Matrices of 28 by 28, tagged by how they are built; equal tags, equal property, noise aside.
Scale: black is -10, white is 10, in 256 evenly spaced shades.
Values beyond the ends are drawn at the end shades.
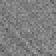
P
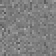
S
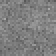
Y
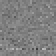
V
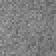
Y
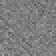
P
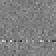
V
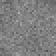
Y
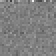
V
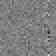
S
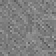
P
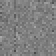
S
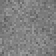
Y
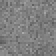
Y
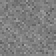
P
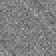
P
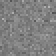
V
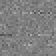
V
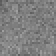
Y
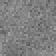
Y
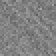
P
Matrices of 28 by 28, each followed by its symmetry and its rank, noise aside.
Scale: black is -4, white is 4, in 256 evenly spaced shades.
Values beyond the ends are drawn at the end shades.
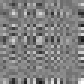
symmetric, rank one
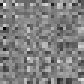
no symmetry, rank three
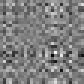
antisymmetric, rank two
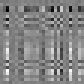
no symmetry, rank one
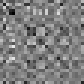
symmetric, rank three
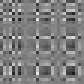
symmetric, rank one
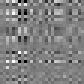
no symmetry, rank one
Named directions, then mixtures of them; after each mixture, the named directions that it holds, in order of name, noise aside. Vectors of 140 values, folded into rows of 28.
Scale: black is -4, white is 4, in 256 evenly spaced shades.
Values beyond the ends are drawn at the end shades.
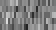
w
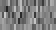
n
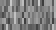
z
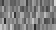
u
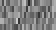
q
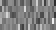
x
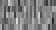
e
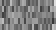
q, u, z.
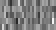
e, z.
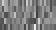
n, u, x.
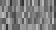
z.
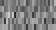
u, w.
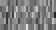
q, u, w.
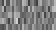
q, z.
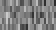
w, x.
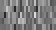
n.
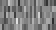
e.
